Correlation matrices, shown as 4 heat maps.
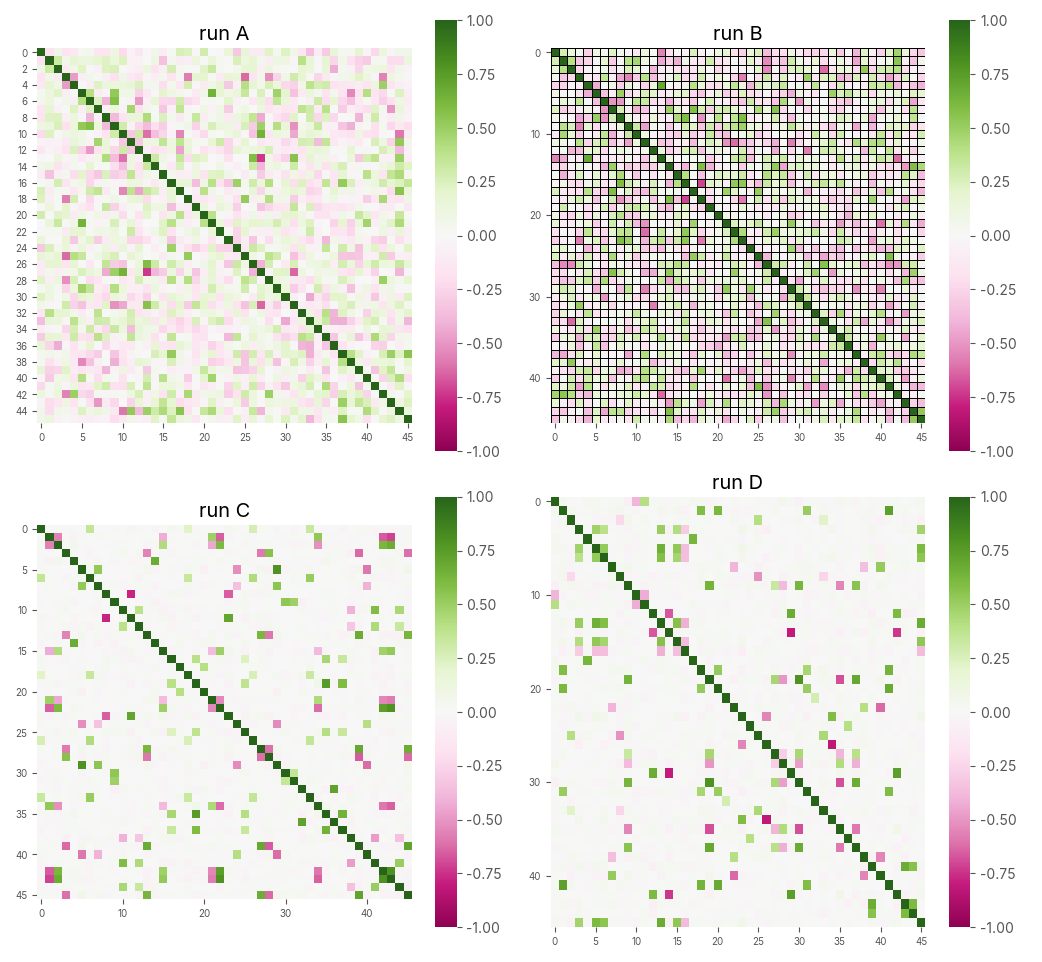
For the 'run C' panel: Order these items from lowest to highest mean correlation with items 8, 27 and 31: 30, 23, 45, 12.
23, 12, 30, 45
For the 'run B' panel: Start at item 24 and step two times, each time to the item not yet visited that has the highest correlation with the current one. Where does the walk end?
21
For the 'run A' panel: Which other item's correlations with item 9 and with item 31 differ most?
27
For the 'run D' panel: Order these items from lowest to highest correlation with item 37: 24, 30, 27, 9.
24, 27, 9, 30
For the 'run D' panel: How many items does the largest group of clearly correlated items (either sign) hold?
7
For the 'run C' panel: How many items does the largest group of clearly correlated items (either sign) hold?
8
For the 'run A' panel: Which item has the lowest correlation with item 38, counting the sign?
5
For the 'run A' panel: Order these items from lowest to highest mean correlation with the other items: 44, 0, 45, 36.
36, 0, 45, 44
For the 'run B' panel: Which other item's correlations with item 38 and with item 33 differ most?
2
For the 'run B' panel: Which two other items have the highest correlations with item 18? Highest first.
14, 39
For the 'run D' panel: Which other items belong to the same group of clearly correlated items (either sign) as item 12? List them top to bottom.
14, 29, 42
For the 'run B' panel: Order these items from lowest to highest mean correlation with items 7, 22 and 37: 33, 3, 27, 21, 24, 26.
24, 3, 21, 33, 26, 27
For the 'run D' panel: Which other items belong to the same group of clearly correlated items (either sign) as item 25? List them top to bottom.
2, 8, 33
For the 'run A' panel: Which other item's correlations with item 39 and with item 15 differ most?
8
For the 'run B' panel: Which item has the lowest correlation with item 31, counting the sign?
12
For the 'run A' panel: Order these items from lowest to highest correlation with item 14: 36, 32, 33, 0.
33, 32, 0, 36
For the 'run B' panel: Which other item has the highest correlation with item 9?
23
